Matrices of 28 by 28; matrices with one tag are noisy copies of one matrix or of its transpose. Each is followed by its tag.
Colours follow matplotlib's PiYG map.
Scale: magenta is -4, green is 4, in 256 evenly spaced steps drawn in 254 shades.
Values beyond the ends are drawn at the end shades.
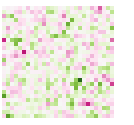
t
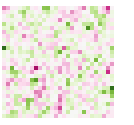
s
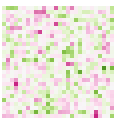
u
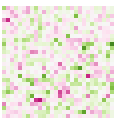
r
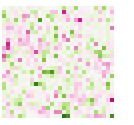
u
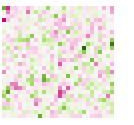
r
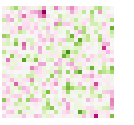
u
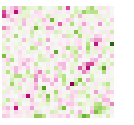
r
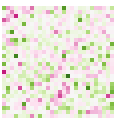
r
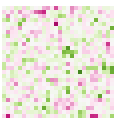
u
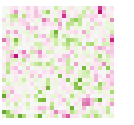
t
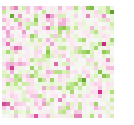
t
